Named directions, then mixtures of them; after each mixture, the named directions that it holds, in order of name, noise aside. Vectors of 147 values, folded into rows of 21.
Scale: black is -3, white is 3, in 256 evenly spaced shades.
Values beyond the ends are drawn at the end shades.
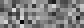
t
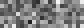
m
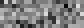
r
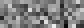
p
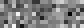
m, t.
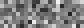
m, p.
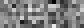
p, r, t.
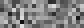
t.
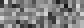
r.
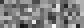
m, p, r.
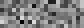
m, t.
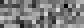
m, r.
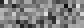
r.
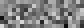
m, p, t.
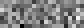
p, r, t.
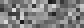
t.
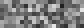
p, t.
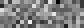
m, r, t.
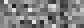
p, r, t.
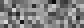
t.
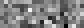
p, r.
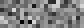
m, t.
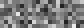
m, p.
